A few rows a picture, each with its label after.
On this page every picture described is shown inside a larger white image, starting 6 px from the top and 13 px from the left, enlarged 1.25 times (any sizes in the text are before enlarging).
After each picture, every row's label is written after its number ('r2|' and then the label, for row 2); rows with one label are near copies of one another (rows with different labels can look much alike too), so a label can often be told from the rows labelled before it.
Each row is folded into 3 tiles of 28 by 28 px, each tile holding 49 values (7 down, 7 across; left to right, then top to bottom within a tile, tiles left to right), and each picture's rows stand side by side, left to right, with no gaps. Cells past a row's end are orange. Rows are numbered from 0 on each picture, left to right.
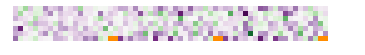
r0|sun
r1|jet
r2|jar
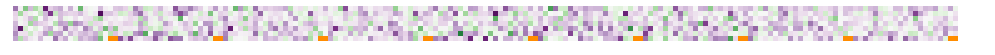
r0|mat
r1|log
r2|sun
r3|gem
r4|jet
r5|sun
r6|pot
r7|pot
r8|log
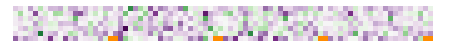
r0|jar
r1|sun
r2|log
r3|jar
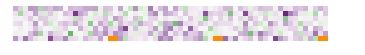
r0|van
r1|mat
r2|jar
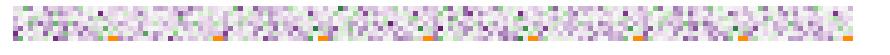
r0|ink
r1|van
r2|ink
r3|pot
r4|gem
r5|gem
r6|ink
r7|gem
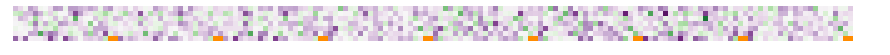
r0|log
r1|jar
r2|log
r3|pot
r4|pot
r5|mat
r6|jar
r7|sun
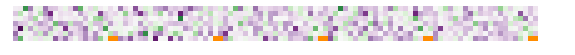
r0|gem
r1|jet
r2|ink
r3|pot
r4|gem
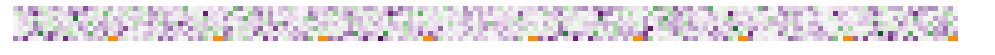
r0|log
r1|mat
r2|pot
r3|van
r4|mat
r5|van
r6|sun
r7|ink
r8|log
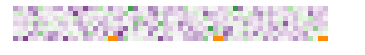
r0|log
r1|ink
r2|pot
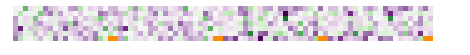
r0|pot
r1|gem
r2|log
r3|log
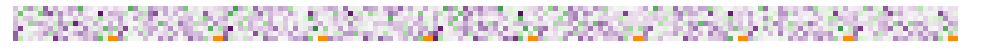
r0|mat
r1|gem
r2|sun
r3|jar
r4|sun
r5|mat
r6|mat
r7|gem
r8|gem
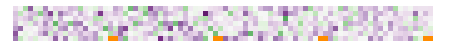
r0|mat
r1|mat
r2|van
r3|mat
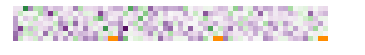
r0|pot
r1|sun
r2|sun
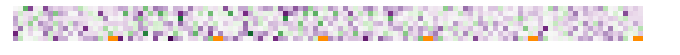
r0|ink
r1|jar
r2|van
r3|jar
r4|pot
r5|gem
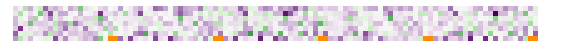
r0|mat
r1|van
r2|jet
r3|log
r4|jet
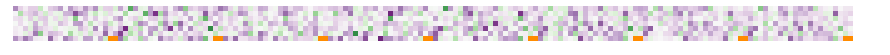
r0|van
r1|pot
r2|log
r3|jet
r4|pot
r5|pot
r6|mat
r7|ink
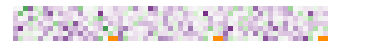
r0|gem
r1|ink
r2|sun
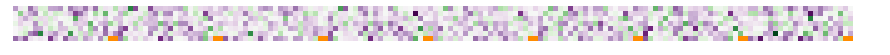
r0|van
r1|ink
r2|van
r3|ink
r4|gem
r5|pot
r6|ink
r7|log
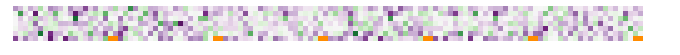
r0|jar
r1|pot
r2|jar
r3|log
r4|jet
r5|pot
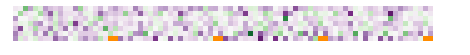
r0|pot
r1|jet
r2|jet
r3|jet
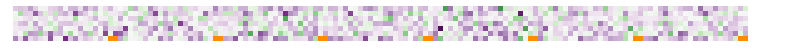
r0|jet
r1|pot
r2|log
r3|jar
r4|gem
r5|gem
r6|log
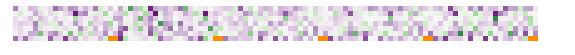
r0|van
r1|sun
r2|jet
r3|jet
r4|jet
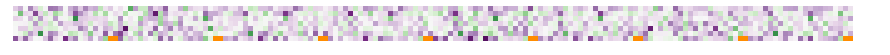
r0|jar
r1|pot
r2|jet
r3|jar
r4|log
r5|log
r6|ink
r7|log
